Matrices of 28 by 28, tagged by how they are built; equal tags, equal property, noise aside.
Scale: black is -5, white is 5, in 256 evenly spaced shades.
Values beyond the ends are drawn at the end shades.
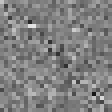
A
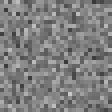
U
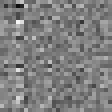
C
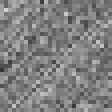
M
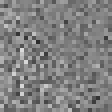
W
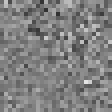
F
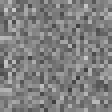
U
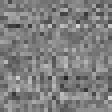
C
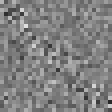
A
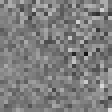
F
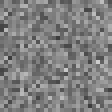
U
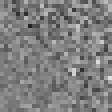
F
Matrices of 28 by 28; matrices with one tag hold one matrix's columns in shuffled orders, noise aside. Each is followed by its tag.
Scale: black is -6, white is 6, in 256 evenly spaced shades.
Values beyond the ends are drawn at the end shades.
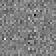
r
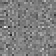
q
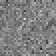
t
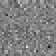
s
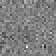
s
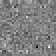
s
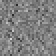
r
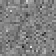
s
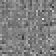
t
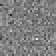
r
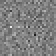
q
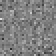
t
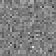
s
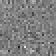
s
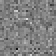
t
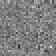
s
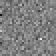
r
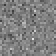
r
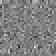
s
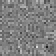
s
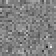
s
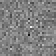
q
